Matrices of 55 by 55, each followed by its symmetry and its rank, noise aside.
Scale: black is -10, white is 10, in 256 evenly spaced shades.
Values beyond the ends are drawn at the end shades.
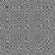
symmetric, rank four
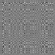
no symmetry, rank two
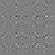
no symmetry, rank two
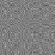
antisymmetric, rank four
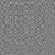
no symmetry, rank four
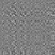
no symmetry, rank three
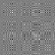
symmetric, rank two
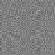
no symmetry, rank four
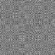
no symmetry, rank four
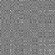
symmetric, rank three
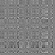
antisymmetric, rank two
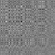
no symmetry, rank three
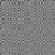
symmetric, rank two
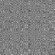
no symmetry, rank four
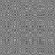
no symmetry, rank two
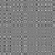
antisymmetric, rank two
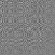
no symmetry, rank four
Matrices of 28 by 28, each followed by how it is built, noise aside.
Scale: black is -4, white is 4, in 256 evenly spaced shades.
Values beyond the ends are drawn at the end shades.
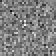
diagonal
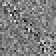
banded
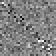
banded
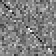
diagonal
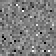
sparse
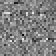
uneven rows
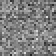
blocks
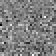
uneven rows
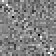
banded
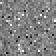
sparse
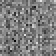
blocks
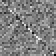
diagonal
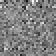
uneven rows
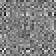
low rank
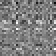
low rank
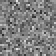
noise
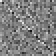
diagonal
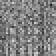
blocks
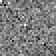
diagonal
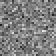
noise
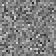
noise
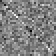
diagonal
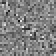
banded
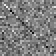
diagonal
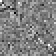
banded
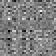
low rank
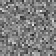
noise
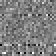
uneven rows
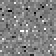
sparse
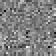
low rank
